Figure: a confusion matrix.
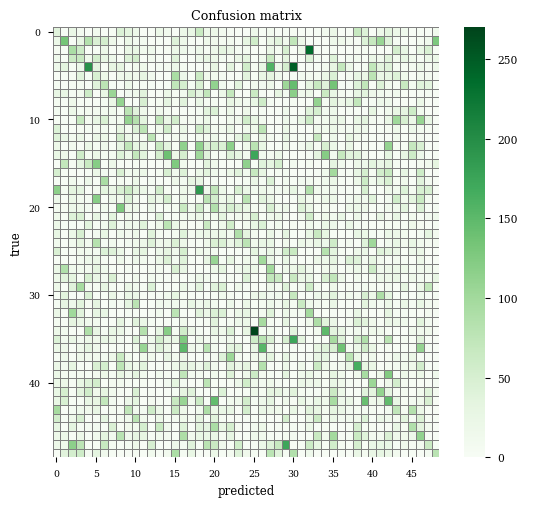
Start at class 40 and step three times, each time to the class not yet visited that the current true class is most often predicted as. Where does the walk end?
15
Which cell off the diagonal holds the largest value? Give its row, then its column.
34, 25
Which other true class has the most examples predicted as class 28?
47
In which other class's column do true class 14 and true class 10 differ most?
25
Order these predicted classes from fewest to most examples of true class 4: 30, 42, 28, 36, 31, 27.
31, 28, 42, 36, 27, 30
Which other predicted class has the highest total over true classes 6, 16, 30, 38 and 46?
35
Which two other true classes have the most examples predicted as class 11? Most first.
36, 34
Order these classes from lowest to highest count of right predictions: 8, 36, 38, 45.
45, 8, 36, 38
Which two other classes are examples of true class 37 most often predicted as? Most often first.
22, 8
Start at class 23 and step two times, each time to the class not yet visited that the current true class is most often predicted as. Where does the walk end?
26
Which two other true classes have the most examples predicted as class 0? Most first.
18, 43
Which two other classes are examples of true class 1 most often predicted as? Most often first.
48, 41
